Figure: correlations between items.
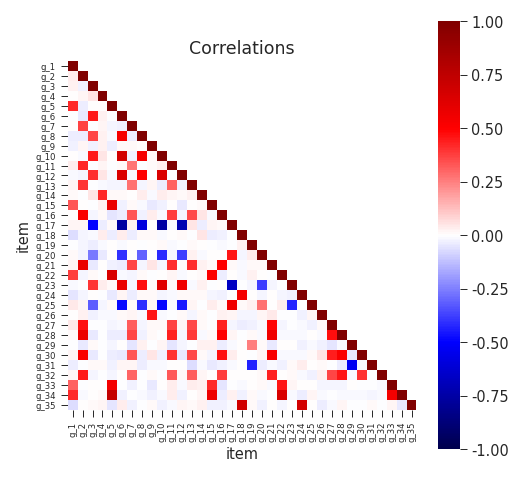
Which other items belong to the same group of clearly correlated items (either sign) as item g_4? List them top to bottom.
g_14
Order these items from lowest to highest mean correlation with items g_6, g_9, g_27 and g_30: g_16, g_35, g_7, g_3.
g_35, g_3, g_7, g_16
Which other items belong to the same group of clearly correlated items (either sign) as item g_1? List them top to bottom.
g_5, g_15, g_22, g_33, g_34
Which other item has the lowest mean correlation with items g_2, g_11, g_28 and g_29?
g_31
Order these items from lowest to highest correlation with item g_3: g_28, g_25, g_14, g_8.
g_25, g_28, g_14, g_8
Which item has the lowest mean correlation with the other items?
g_17
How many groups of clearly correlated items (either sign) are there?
7
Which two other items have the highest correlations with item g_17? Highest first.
g_25, g_20
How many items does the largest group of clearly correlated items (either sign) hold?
10
